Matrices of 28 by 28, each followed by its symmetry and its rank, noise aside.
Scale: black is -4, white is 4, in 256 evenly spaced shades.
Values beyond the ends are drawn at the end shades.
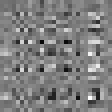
no symmetry, rank three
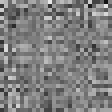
no symmetry, rank four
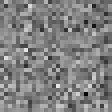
no symmetry, rank six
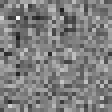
no symmetry, rank six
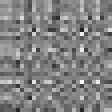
no symmetry, rank three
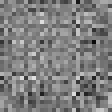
symmetric, rank three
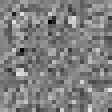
symmetric, rank six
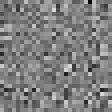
no symmetry, rank six
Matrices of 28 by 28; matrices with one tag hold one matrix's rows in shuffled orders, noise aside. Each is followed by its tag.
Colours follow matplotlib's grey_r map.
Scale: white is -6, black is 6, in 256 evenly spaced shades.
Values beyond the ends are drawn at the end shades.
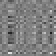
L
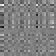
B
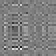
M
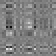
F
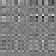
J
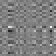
L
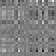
J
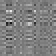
F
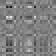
F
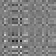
M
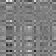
F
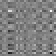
L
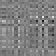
J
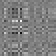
M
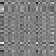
B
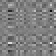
L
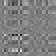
M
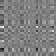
B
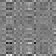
F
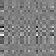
B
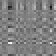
L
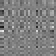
B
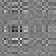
M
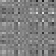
J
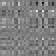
J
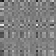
B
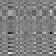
L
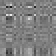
F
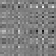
J
